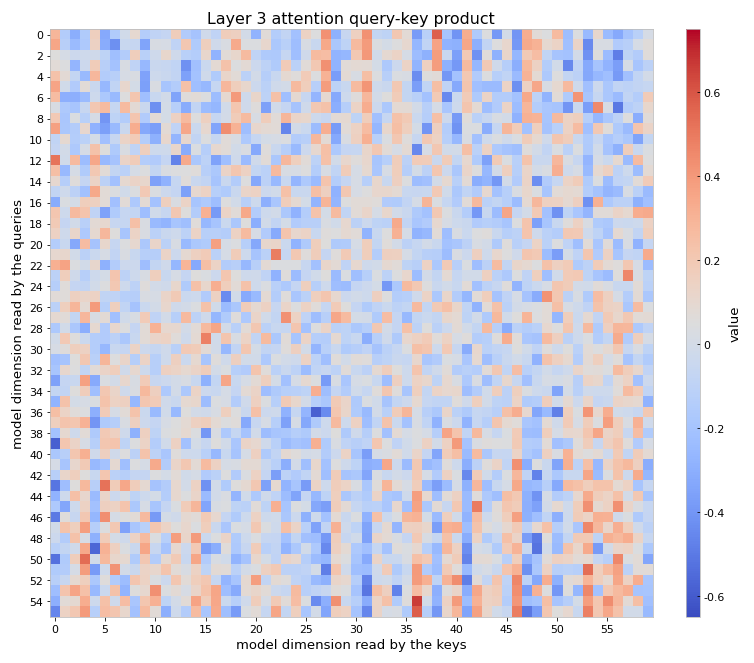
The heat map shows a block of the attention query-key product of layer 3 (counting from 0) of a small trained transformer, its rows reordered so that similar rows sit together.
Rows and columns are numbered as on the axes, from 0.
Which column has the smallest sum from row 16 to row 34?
41
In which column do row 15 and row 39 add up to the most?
26
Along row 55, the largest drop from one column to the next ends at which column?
47
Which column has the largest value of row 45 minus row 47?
7
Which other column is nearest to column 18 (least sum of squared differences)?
30
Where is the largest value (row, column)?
54, 36
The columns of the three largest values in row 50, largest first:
3, 56, 14
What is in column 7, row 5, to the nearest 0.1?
0.1
